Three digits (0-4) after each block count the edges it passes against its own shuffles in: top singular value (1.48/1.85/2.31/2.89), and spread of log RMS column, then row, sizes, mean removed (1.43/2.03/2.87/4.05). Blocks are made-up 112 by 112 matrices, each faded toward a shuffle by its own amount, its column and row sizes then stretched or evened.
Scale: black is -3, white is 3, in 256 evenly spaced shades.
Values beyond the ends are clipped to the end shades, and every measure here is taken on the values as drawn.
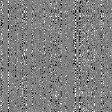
3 4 0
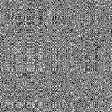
4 1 2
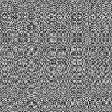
4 0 3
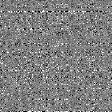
2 2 3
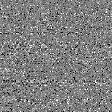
2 0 2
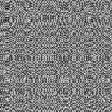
4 1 0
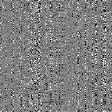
3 4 0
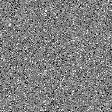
1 1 0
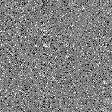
2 1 0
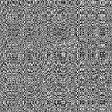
4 3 2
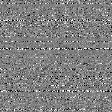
1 0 4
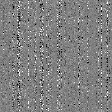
0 4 0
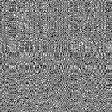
4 0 1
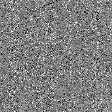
0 2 0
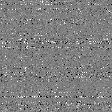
1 1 3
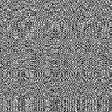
4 0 2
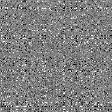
3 2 3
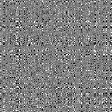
4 3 3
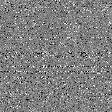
0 0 3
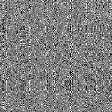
3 3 0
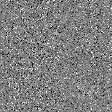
0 1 1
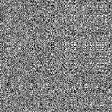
3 2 1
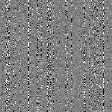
3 4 0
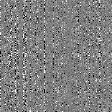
2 4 1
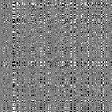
4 4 3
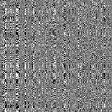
4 4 1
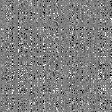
0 4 3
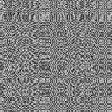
4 1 0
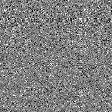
2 0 2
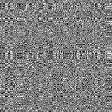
4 0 3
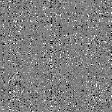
2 3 2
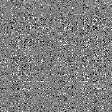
2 3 3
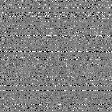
2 1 4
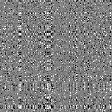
4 3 2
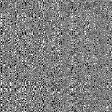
3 3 1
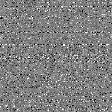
2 0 3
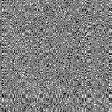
4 2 0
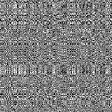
4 2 3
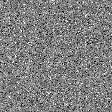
0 0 1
